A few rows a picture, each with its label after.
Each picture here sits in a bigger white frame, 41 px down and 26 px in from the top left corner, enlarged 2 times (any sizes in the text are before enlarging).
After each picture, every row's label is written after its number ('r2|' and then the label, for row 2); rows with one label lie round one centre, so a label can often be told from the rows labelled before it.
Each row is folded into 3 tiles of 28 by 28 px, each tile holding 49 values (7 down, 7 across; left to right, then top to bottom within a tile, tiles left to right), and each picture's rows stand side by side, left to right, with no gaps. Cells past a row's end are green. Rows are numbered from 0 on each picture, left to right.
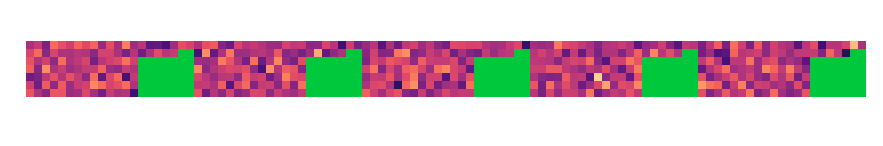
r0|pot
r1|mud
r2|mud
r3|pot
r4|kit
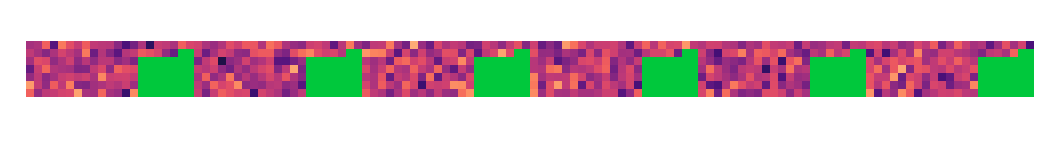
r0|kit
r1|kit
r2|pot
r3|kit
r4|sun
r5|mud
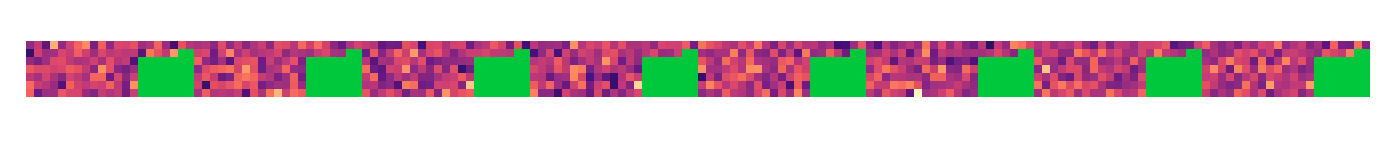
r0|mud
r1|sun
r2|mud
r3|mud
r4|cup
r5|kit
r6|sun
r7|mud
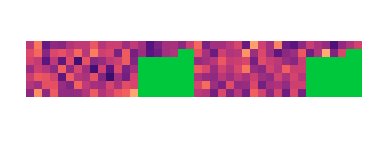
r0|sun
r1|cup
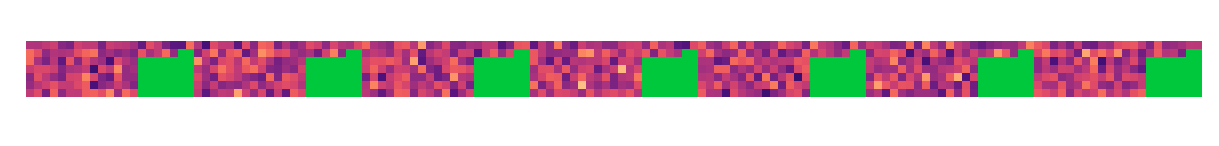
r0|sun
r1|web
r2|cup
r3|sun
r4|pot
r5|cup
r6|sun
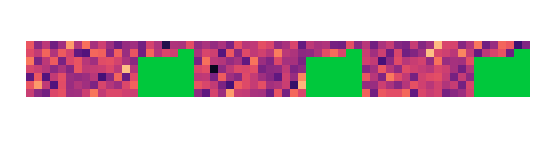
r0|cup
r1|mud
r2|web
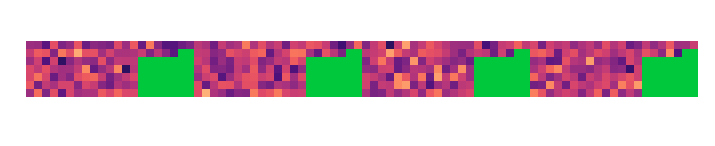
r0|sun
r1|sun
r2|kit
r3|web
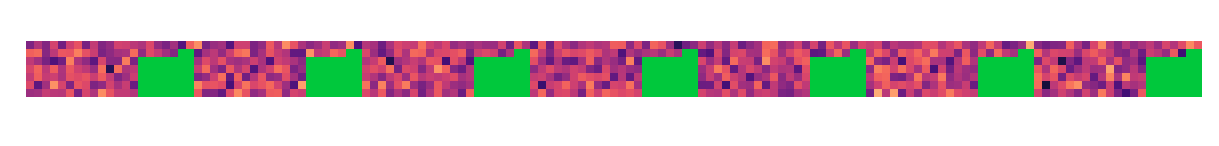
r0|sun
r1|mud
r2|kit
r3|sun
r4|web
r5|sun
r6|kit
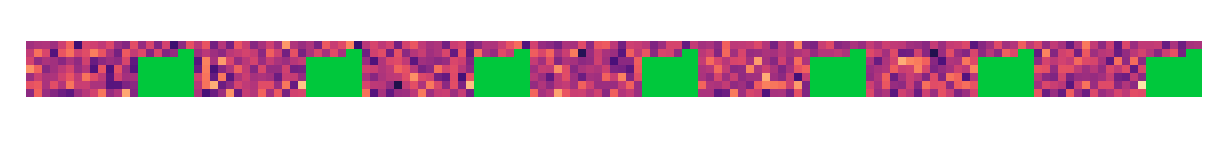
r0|sun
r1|mud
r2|mud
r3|web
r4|pot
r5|pot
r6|mud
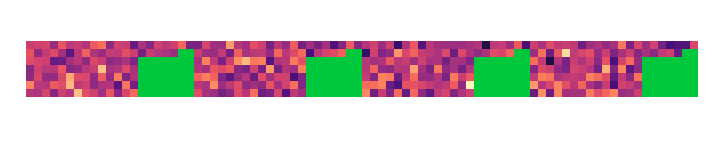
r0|kit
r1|pot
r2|mud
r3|sun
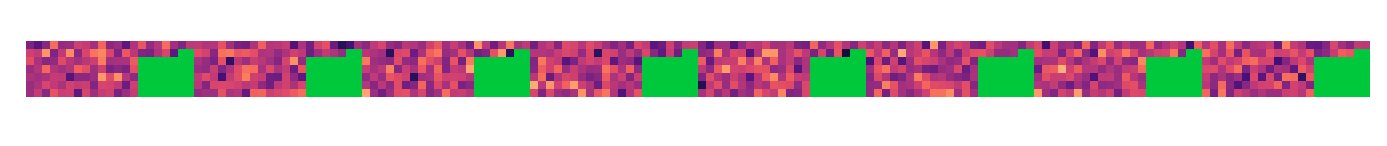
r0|web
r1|sun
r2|web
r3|kit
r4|web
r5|sun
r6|web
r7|pot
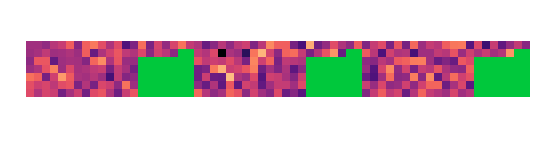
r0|kit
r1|web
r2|pot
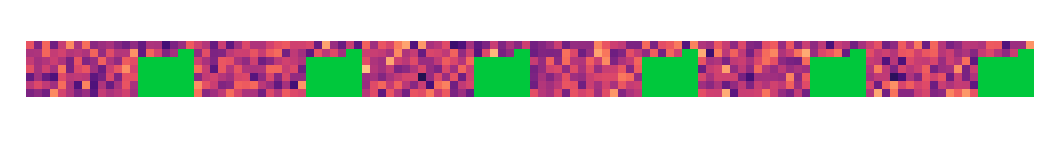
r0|cup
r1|mud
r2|cup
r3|web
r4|web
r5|sun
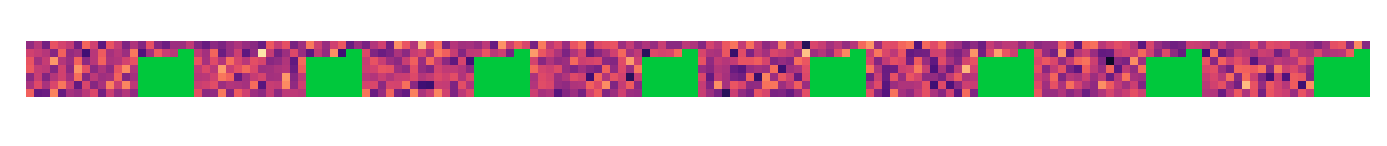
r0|cup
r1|web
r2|kit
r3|pot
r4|pot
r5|cup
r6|pot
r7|mud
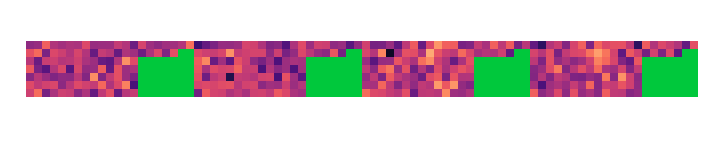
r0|pot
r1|sun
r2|web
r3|web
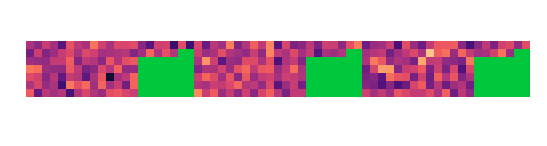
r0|mud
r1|kit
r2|web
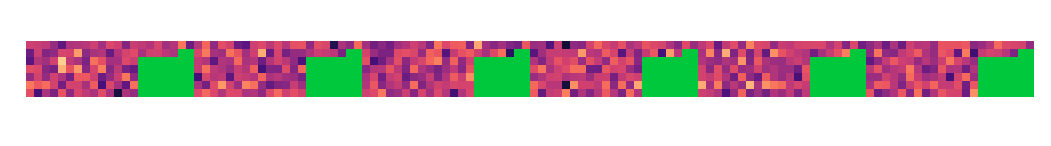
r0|mud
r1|sun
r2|web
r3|mud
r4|pot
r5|mud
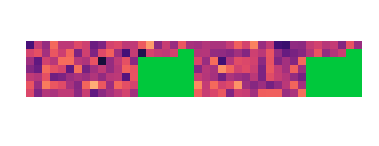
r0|pot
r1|kit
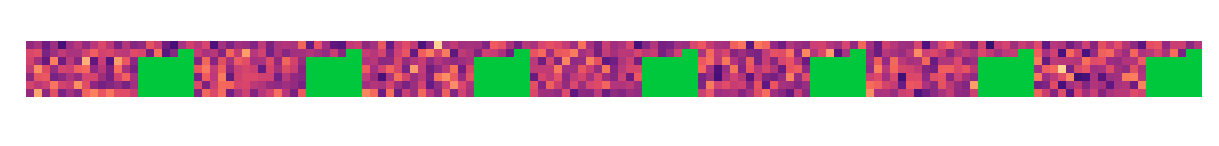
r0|sun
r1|sun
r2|web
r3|pot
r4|cup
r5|mud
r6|web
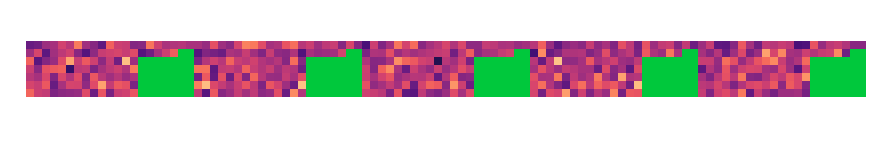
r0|pot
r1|mud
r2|pot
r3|mud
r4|web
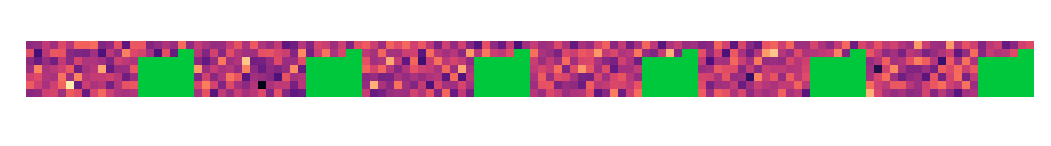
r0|kit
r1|cup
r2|cup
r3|web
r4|web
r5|pot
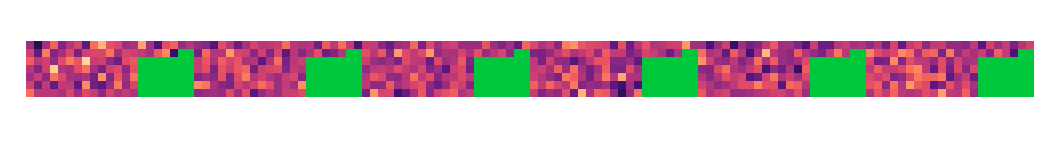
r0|web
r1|mud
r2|sun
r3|kit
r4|web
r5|sun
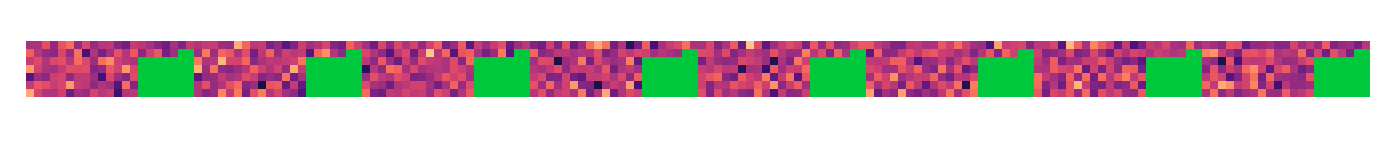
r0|cup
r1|cup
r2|web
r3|kit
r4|pot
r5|mud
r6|kit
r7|sun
